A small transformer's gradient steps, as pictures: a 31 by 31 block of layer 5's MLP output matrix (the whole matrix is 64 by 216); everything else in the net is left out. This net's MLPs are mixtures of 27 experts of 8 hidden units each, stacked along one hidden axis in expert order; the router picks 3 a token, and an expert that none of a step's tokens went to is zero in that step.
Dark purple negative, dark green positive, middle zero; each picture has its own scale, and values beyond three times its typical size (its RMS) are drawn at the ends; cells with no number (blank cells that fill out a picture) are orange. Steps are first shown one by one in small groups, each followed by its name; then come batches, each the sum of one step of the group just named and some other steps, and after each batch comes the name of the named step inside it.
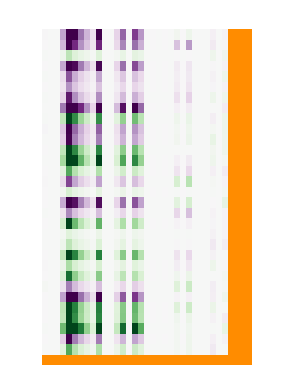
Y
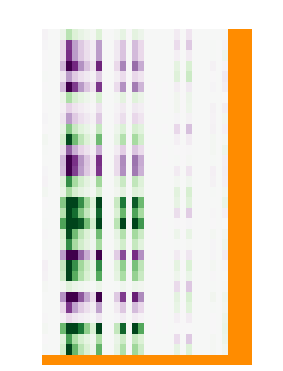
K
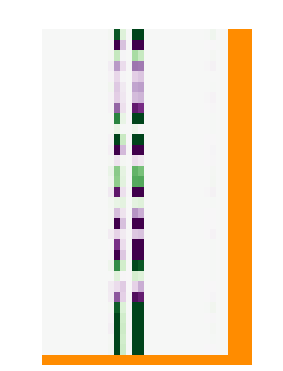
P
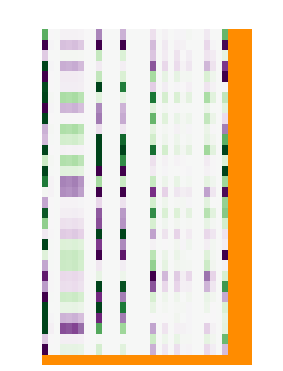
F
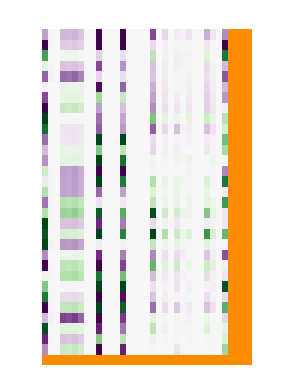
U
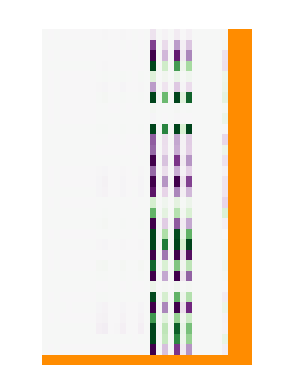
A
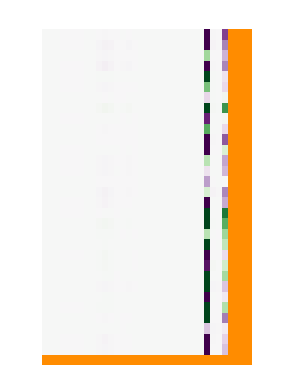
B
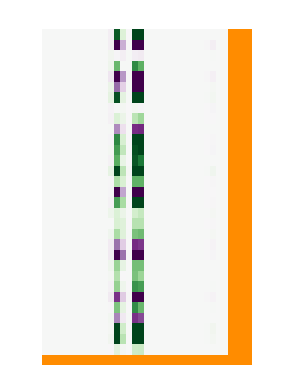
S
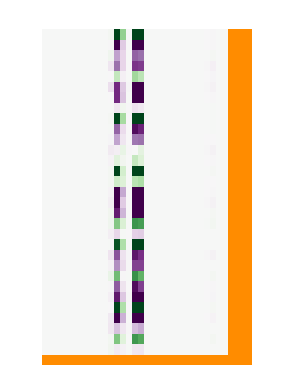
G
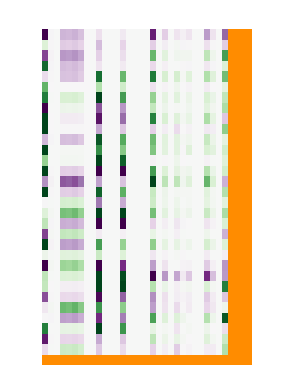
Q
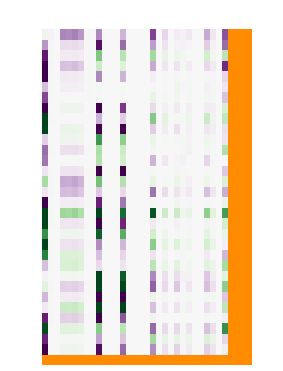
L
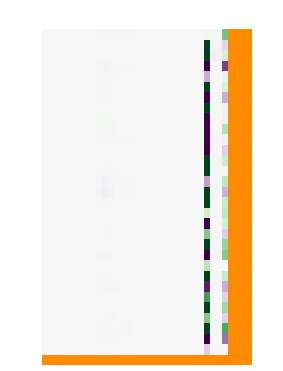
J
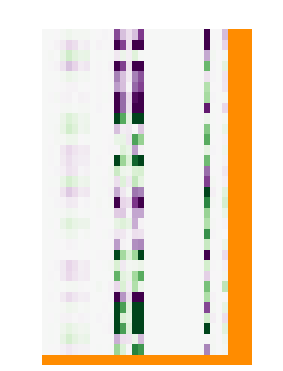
P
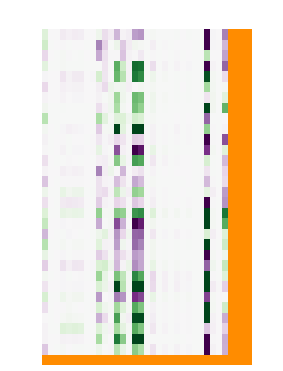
B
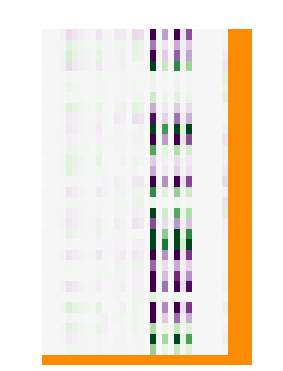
A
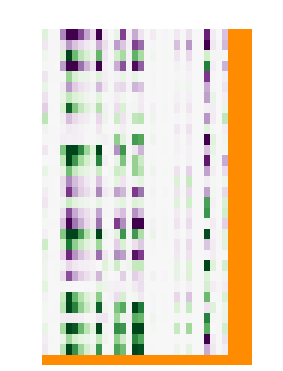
P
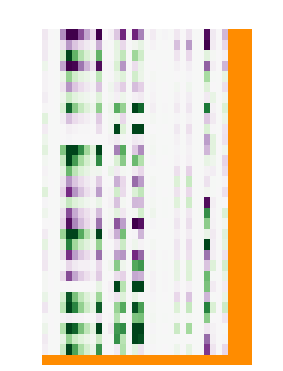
B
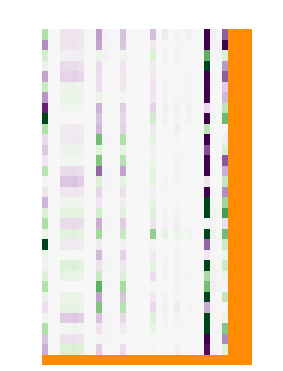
U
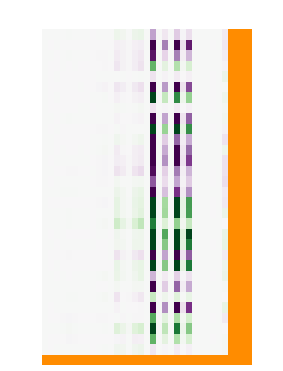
A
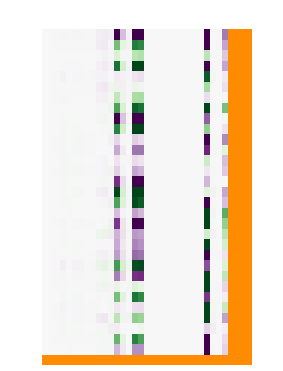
B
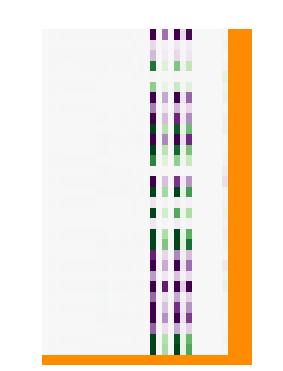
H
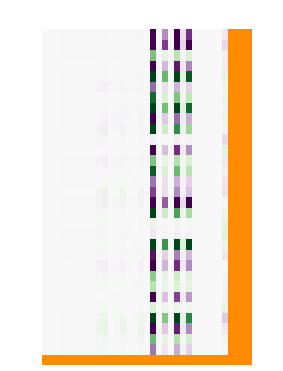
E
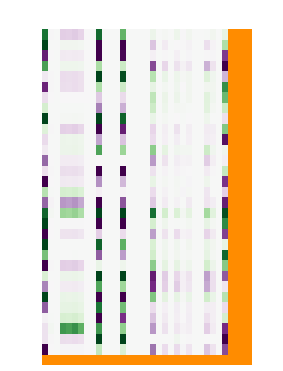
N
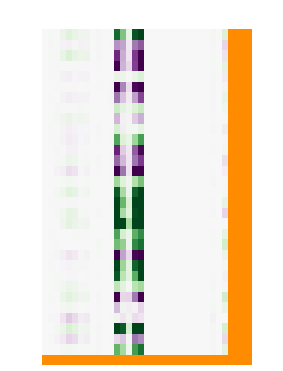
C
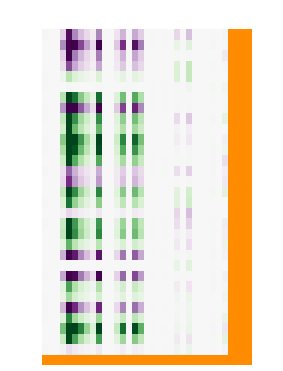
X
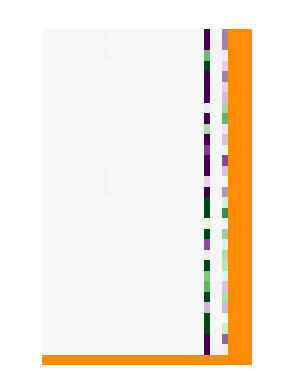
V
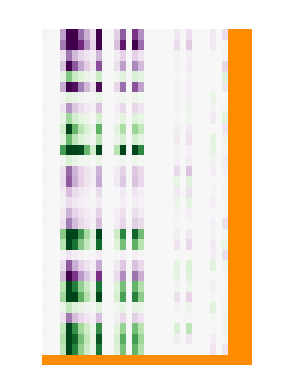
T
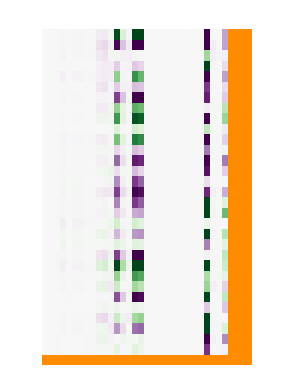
V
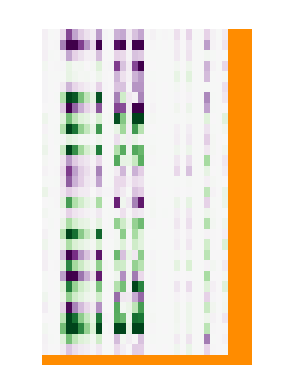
X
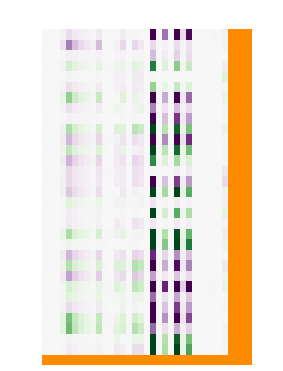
H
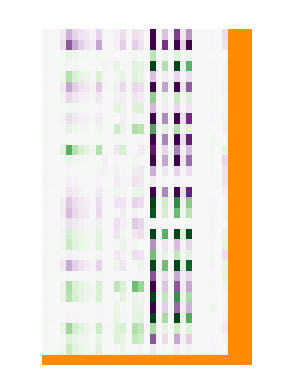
T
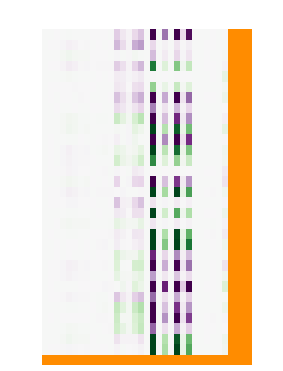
H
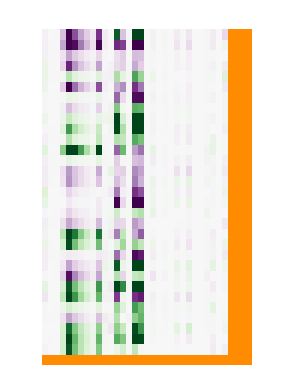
T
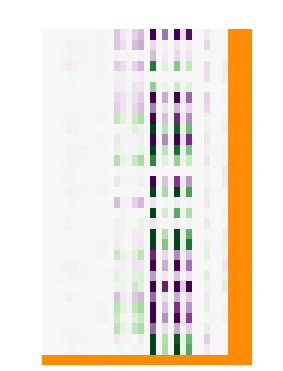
H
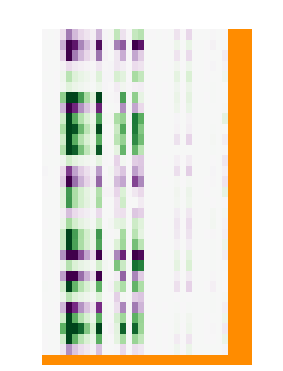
X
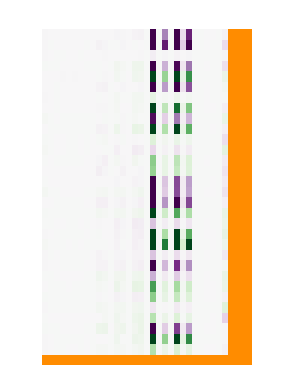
E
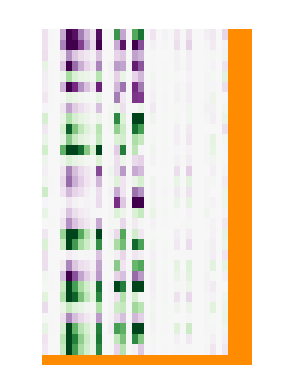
T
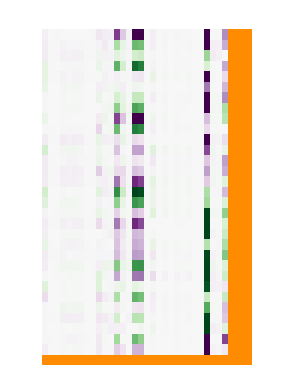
V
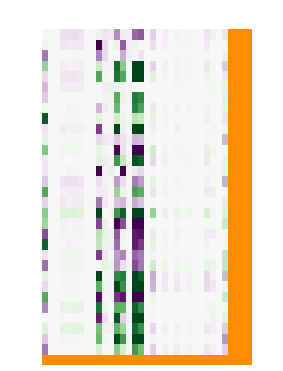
N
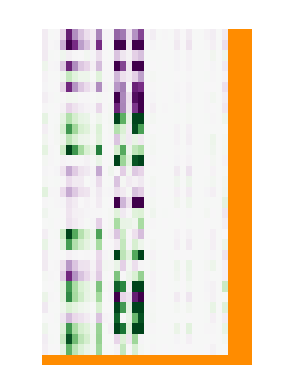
T
